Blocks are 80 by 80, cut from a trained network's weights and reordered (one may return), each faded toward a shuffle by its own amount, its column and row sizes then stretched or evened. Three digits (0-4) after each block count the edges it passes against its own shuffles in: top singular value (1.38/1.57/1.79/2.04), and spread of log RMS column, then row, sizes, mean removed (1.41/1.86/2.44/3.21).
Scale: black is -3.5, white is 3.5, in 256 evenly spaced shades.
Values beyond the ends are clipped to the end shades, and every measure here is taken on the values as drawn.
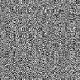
4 2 0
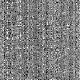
3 2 1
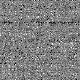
2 2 1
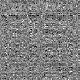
4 2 0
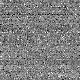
2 0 1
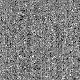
1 0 1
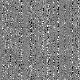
0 4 0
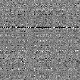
4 1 3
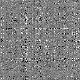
1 3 3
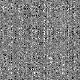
2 2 2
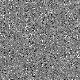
0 2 0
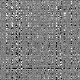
4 4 2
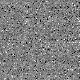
0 1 1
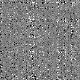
1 3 2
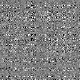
1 3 4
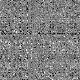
2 2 1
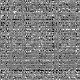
4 3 3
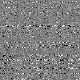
1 1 4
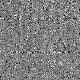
0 0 2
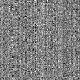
2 1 0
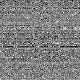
4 0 3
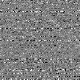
2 0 4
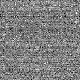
3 0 0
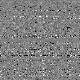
1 1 3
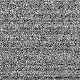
3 0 0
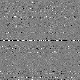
4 0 3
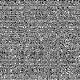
4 1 0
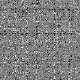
2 3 1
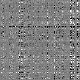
4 4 2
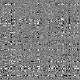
2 3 4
